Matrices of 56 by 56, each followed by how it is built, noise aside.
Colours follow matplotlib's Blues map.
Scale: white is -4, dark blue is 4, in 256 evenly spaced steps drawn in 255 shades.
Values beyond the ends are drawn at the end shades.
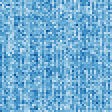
blocks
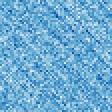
Toeplitz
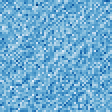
Hankel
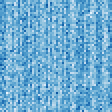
blocks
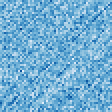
Hankel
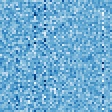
uneven columns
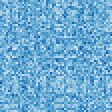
blocks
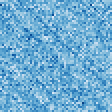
Toeplitz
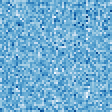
uneven columns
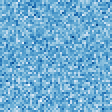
repeating columns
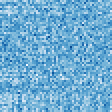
blocks
